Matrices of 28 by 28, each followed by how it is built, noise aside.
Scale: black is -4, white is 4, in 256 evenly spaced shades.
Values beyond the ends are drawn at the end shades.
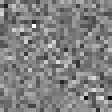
banded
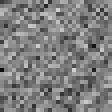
Hankel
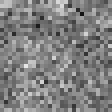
smooth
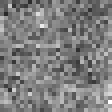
smooth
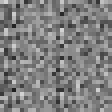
repeating rows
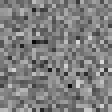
low rank
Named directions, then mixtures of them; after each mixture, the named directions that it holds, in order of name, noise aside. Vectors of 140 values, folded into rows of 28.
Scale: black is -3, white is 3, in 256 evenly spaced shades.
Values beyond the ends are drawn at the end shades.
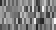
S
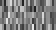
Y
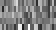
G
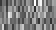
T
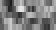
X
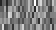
T.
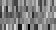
G.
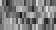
S, X.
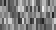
S, X.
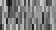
X, Y.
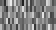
Y.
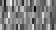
Y.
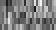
T, X.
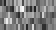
S, X, Y.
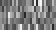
G, T.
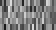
Y.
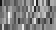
S, T.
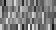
G, Y.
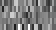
G.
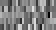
G, S, Y.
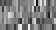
G, S, T.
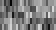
G, T, X.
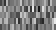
S.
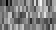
T, X.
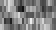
S, X.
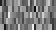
T, Y.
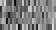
G, Y.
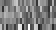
G.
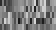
S, T, X.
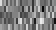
S.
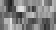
X.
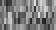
S, T, X.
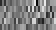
S, T.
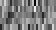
G, T, Y.
